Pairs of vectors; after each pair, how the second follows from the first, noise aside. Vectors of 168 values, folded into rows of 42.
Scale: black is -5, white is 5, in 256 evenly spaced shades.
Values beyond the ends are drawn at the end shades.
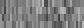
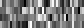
wrapped around, negated, scaled up.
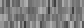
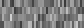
reversed, negated.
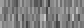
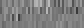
negated, partly zeroed.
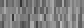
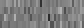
wrapped around, partly zeroed.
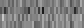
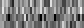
reversed, scaled up.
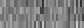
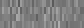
wrapped around, negated, shrunk.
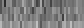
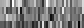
reversed, scaled up.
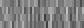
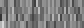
reversed, negated.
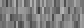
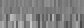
negated, partly zeroed.
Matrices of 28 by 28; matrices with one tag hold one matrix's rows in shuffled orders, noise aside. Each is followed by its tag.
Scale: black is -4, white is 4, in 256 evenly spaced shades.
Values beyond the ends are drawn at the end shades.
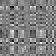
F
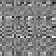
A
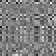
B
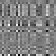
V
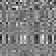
B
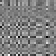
V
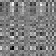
F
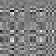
F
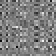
B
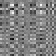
F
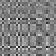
V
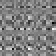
A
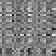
A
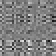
A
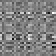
A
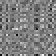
B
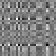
V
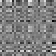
A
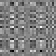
F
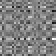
A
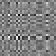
V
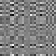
F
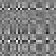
V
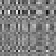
V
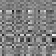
A
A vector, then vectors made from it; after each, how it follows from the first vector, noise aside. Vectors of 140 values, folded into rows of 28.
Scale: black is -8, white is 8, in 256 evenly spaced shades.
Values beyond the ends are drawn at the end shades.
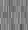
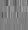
reversed, partly zeroed.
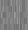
wrapped around, shrunk.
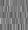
sign-scrambled.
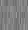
reversed, shrunk.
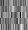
negated, scaled up.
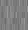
reversed, shrunk.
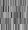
negated, scaled up.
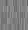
reversed, shrunk.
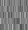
sign-scrambled.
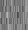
wrapped around, negated.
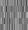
wrapped around, negated.
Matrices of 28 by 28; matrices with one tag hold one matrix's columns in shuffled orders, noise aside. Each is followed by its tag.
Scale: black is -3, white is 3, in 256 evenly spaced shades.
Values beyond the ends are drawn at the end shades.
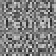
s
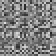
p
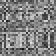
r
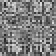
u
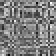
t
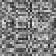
s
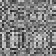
r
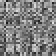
u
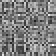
u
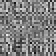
u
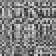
t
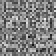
s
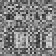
r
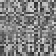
u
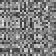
s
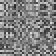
p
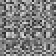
p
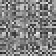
p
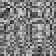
t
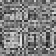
r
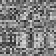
r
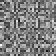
s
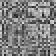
t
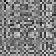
p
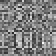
r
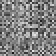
p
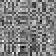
u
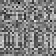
r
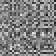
p
